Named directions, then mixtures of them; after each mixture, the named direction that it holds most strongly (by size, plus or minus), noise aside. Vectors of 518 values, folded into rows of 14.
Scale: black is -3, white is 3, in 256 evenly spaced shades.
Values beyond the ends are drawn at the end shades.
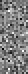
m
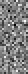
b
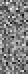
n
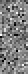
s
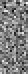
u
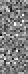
s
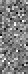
s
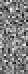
n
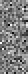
m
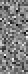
n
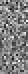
n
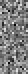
b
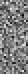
n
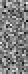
u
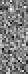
n
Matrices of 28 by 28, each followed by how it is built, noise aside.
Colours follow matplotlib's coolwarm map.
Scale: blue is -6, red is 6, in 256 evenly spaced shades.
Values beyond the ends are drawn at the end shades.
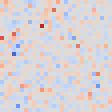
sparse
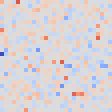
sparse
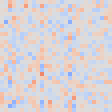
low rank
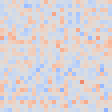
repeating columns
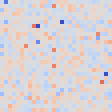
sparse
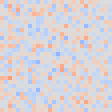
repeating rows
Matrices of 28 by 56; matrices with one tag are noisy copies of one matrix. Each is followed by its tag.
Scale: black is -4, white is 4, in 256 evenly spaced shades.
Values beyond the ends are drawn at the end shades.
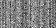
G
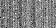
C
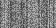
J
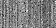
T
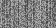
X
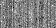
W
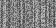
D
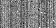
J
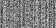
D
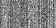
J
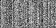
W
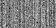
D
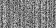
D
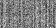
D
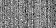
X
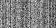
G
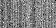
C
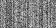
W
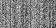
G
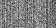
X
